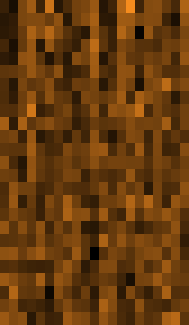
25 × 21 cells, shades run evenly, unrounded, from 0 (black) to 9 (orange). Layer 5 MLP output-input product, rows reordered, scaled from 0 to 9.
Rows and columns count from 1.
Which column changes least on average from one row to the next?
18
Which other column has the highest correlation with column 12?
8
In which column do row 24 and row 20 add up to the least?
11
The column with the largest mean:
4
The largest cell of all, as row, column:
1, 15
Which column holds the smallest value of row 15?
17
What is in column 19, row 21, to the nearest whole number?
6
